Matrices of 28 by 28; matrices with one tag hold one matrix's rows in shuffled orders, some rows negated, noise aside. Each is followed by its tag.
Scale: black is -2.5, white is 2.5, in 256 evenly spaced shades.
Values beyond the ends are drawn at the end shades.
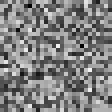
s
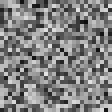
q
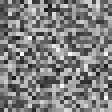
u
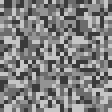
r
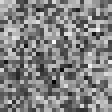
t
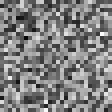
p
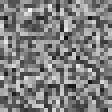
p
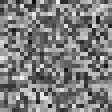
u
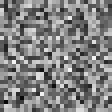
p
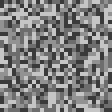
r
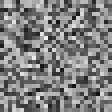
p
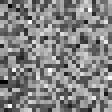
u
